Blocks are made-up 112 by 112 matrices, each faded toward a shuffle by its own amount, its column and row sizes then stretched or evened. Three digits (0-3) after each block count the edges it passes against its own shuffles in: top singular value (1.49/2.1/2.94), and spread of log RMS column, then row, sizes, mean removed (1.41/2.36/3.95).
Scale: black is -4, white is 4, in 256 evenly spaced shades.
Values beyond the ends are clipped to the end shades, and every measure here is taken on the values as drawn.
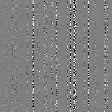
3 3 0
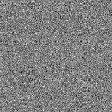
2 0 1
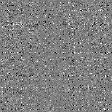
0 2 2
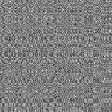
3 0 1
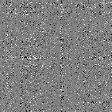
1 2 1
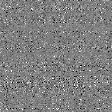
1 1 2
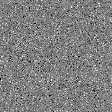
0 0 1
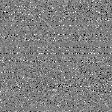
1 0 2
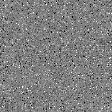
1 1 1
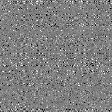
2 0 2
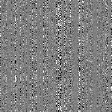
1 3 0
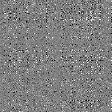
1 2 2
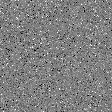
0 0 0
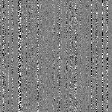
1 3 0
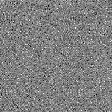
2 0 0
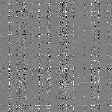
2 3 2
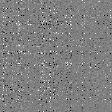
0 2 2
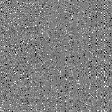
2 2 0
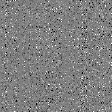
1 2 1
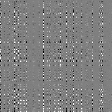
3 3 2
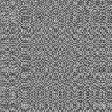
3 2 0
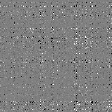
1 2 2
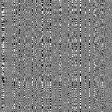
3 3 1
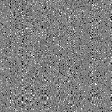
2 2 0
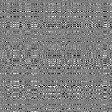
3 1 3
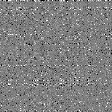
2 1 2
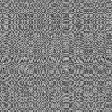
3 0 2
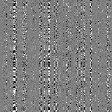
3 3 0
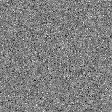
1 0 0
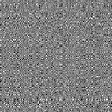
3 1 2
